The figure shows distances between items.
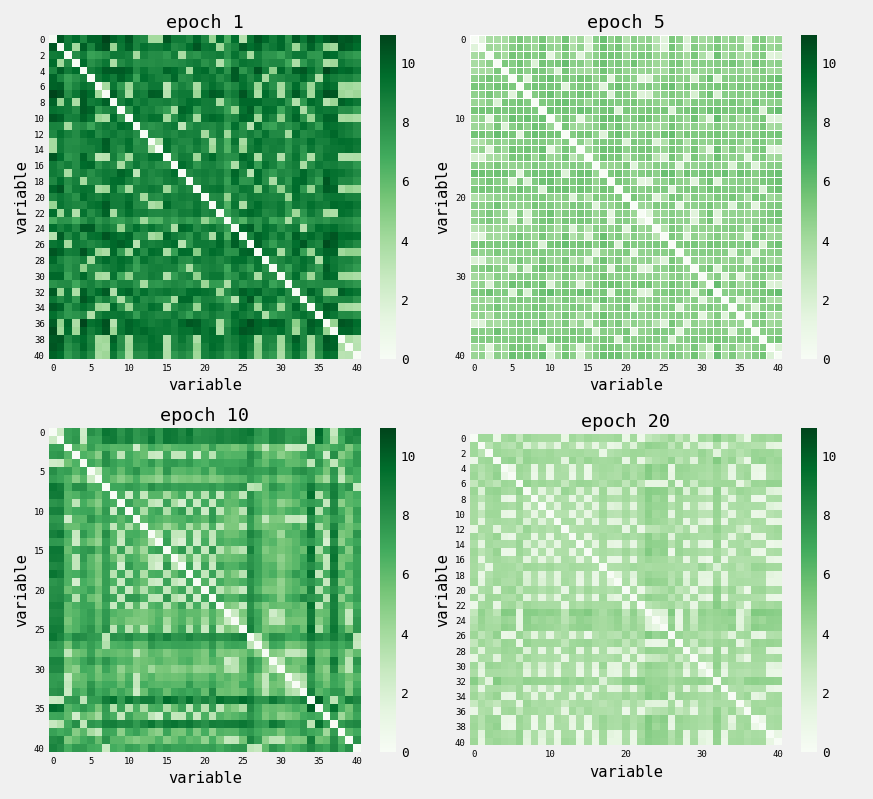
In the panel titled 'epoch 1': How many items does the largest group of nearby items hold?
11
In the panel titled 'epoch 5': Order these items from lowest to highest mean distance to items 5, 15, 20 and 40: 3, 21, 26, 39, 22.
39, 22, 3, 21, 26
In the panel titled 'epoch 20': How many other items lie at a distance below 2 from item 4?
9
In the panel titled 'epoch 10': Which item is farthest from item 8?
34
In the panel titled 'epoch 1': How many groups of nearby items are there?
8
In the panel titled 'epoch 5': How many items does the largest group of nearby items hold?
7
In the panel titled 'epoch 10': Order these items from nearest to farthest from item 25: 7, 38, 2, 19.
2, 19, 38, 7
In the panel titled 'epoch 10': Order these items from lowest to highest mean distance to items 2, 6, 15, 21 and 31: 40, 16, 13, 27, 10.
16, 13, 10, 27, 40
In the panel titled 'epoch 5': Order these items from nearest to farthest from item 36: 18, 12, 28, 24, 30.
28, 24, 30, 18, 12
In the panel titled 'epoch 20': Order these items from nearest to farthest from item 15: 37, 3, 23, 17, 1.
37, 1, 17, 3, 23
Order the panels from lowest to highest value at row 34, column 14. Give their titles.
epoch 20, epoch 5, epoch 10, epoch 1
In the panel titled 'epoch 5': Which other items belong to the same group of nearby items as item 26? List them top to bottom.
9, 19, 38
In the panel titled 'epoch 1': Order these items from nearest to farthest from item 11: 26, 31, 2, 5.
26, 2, 5, 31
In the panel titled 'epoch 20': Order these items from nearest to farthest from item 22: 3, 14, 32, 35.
3, 35, 14, 32
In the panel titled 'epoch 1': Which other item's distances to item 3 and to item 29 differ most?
36
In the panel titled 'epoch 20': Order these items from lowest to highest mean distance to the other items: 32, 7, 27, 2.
7, 27, 2, 32
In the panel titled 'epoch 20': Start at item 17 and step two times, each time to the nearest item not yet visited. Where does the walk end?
32
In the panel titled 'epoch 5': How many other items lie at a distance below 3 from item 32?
6
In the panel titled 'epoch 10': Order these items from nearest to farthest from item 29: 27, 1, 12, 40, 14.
12, 14, 27, 40, 1
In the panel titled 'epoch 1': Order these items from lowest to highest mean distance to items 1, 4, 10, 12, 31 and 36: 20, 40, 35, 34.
20, 40, 34, 35
